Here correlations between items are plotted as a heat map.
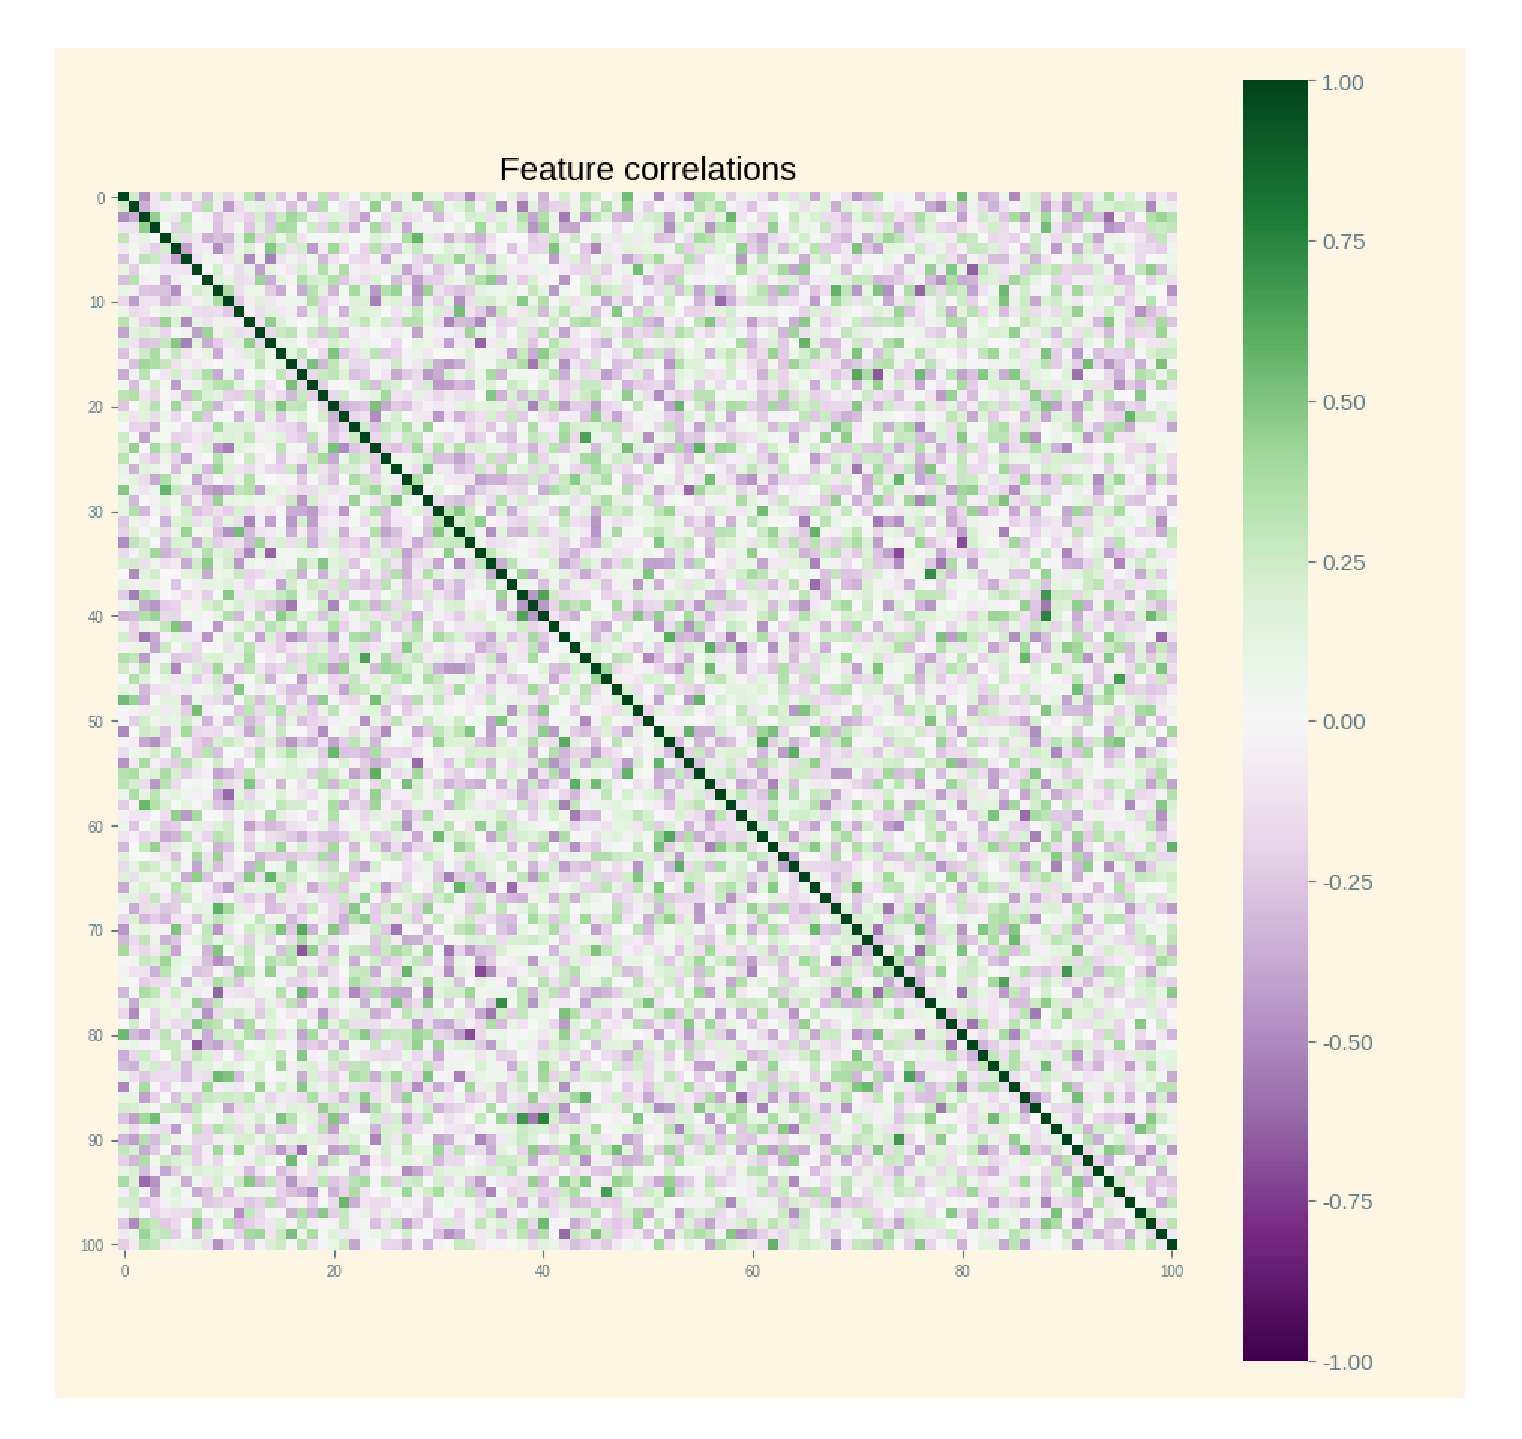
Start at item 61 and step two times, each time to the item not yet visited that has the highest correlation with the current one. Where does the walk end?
42
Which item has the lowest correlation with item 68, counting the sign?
73
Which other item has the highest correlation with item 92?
16
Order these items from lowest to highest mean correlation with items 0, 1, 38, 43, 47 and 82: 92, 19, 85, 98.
98, 92, 85, 19
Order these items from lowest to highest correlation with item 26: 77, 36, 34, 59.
59, 34, 36, 77
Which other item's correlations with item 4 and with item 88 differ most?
40
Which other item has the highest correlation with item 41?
5
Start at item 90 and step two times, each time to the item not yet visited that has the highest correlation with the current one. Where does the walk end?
27
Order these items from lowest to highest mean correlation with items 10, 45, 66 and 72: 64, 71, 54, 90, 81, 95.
64, 81, 71, 95, 90, 54
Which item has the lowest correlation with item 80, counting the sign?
33
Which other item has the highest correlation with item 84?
75
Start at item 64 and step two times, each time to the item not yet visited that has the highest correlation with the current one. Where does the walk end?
20
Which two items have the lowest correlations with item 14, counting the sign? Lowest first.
34, 6
